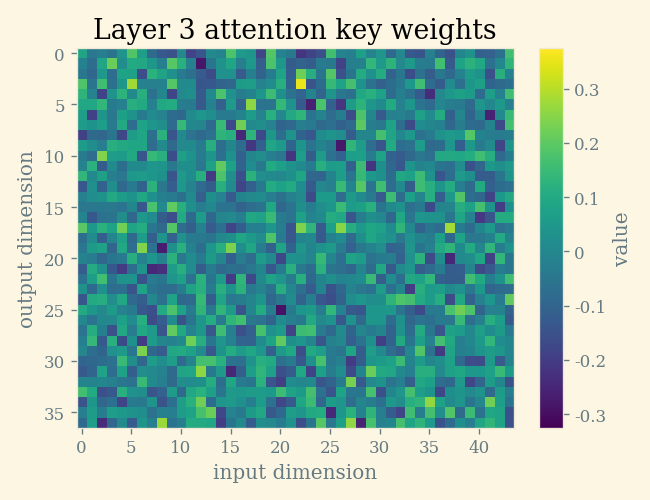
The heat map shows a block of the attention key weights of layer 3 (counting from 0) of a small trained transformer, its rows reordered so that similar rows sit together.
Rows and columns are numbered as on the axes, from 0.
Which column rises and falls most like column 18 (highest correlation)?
12
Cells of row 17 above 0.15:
6
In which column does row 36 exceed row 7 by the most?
27
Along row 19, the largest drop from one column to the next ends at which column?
7
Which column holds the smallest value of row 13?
16
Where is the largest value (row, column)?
3, 22
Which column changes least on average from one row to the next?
11
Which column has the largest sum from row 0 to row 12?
28
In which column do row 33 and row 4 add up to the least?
2
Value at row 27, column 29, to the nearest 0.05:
-0.05
